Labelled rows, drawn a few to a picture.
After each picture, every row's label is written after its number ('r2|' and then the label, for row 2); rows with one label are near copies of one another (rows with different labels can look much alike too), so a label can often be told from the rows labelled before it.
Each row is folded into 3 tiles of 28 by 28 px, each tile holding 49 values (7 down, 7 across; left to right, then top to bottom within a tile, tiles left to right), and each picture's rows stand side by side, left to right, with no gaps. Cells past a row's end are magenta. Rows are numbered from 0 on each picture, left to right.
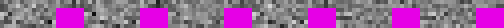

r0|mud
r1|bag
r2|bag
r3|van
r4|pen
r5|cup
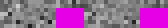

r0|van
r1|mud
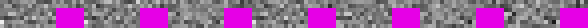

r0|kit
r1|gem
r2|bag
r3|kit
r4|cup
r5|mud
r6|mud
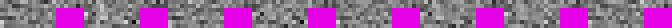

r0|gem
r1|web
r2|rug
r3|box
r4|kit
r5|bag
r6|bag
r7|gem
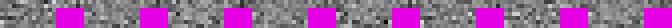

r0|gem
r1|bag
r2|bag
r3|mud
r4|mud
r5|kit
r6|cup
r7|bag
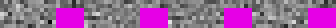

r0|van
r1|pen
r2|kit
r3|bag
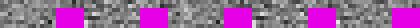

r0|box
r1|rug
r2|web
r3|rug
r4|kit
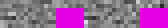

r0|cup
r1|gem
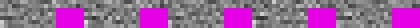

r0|gem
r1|gem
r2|kit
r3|rug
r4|cup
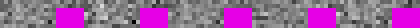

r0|web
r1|web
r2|web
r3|pen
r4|bag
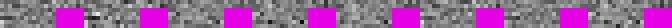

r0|gem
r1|pen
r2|mud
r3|van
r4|web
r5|gem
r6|cup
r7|van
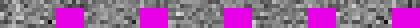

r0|web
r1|box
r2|cup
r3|rug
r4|box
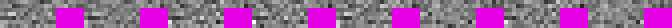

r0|cup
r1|pen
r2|kit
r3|kit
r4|rug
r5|van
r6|gem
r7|van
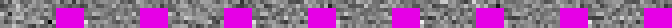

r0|web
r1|kit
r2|bag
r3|kit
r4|rug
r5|gem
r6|pen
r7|kit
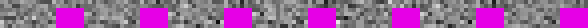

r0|kit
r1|bag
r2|van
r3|bag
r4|gem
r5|van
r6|box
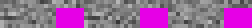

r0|pen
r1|pen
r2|bag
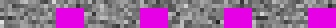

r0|gem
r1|bag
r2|mud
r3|rug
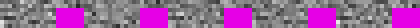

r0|rug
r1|bag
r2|cup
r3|rug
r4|kit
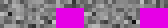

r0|bag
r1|box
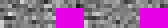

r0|rug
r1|pen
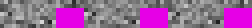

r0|bag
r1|mud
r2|mud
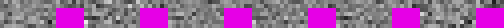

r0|web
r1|gem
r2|cup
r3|kit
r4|pen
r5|bag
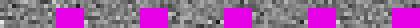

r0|gem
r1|kit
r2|mud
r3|mud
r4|kit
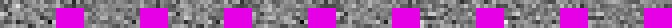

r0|van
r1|box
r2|bag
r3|web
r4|mud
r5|pen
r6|kit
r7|cup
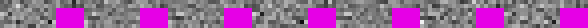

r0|van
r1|rug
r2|pen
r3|mud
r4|cup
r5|gem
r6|box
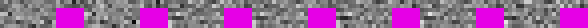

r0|bag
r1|van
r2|rug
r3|rug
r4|pen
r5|rug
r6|gem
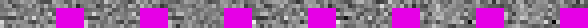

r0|kit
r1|rug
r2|pen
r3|kit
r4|gem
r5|web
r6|web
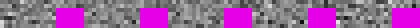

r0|rug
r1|box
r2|bag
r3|van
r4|gem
